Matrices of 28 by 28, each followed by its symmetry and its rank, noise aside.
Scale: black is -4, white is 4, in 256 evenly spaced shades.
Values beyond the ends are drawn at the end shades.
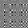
symmetric, rank one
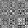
symmetric, rank two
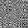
symmetric, rank two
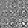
symmetric, rank three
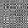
no symmetry, rank two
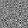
no symmetry, rank three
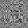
no symmetry, rank three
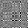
symmetric, rank one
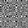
antisymmetric, rank two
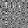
no symmetry, rank three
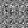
no symmetry, rank three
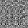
no symmetry, rank three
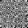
symmetric, rank three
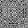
symmetric, rank three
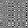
no symmetry, rank one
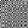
symmetric, rank two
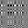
no symmetry, rank one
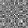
symmetric, rank two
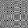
symmetric, rank one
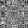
no symmetry, rank two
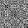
symmetric, rank three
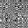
no symmetry, rank three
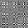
symmetric, rank one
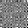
symmetric, rank one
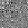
symmetric, rank three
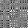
symmetric, rank two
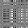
no symmetry, rank one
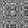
symmetric, rank two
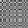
symmetric, rank one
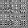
no symmetry, rank three
